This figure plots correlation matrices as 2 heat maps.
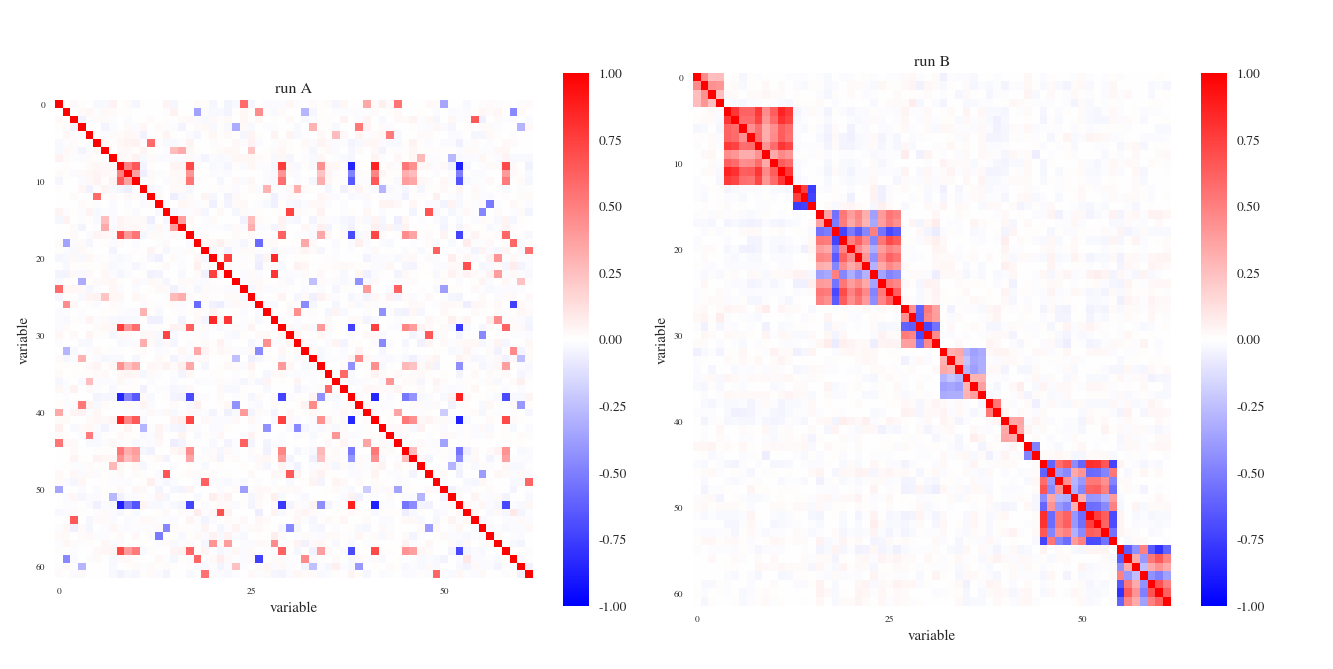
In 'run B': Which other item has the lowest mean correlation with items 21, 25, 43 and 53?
18
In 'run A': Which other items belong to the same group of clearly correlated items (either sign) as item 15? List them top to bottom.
6, 16, 25
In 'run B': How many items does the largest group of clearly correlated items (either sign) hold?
11
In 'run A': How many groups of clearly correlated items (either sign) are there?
16
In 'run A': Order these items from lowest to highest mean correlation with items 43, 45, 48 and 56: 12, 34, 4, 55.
55, 12, 34, 4
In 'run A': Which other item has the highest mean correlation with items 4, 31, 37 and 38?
52
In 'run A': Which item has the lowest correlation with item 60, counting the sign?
39
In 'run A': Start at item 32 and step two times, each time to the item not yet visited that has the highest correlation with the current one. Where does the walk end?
18
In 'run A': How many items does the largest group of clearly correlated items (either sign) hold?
12
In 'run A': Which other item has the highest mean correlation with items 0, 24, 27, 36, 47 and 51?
44
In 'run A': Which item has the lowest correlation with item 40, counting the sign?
50
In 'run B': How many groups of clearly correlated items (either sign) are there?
11
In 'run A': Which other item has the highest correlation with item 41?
8
